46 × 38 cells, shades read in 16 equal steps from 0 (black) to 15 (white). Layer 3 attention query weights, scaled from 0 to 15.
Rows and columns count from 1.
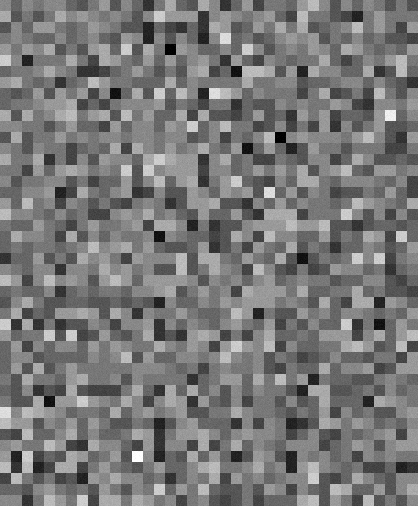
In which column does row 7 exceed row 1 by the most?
24
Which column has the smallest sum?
31
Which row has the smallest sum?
36
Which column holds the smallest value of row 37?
5
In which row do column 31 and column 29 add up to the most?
46
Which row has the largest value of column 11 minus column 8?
44
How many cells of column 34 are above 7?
20
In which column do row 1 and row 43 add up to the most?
29
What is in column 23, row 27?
10
